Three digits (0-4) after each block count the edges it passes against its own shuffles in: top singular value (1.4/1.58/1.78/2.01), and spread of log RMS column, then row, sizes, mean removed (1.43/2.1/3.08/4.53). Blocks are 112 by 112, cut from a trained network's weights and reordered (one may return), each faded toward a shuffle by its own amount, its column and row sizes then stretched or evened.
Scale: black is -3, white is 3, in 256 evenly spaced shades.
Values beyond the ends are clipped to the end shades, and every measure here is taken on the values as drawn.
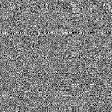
4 1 2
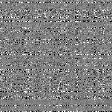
2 2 4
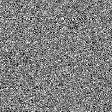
1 0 2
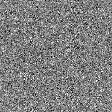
0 1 0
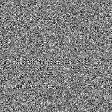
2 0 2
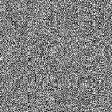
4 2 0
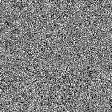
1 0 1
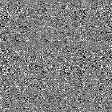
0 2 3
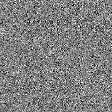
2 1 1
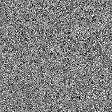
1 1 1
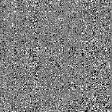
1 3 2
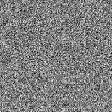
3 0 0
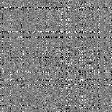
4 3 3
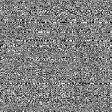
4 0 3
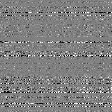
2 1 4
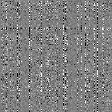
3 4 2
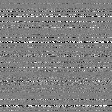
3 0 4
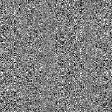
3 3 0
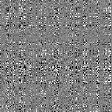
4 4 3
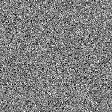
1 0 1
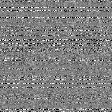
3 0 4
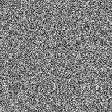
4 0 0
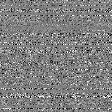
0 1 4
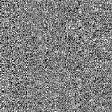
3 2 0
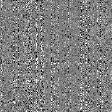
0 4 1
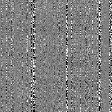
4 4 0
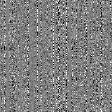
0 4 0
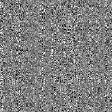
3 3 1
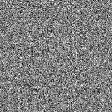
2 1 0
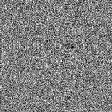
3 0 0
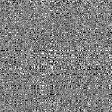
3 2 3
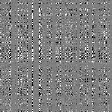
4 4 3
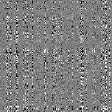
3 4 3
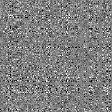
4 3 3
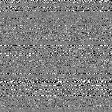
3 0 4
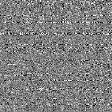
2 1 3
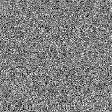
2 0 2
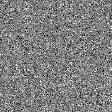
0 1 2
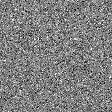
0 0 0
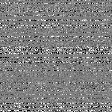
1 1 4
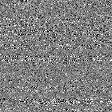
0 0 3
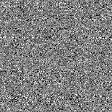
3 0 2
